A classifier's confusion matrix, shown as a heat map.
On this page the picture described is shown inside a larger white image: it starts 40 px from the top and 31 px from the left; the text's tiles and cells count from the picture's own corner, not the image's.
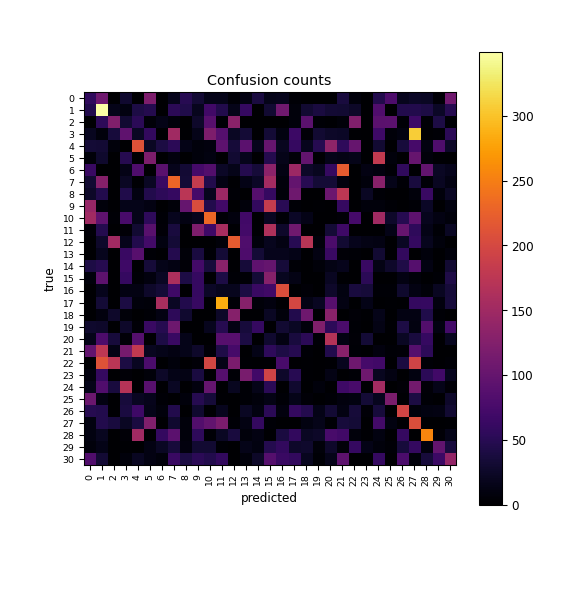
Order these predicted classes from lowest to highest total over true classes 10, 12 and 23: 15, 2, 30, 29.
30, 29, 2, 15
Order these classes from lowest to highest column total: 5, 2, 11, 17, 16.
2, 16, 5, 17, 11
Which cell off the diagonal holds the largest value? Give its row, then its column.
3, 27
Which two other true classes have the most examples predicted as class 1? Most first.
22, 21
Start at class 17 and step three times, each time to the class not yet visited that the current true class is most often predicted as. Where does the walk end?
7
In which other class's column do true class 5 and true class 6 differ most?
21
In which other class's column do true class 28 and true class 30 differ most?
4
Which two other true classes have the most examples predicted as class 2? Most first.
22, 12
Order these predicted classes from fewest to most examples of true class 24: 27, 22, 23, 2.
23, 2, 22, 27
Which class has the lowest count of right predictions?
0
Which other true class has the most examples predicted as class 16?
1
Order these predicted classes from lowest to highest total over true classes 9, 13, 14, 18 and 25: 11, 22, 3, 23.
22, 23, 3, 11
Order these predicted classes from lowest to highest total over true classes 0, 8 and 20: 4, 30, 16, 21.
16, 4, 30, 21
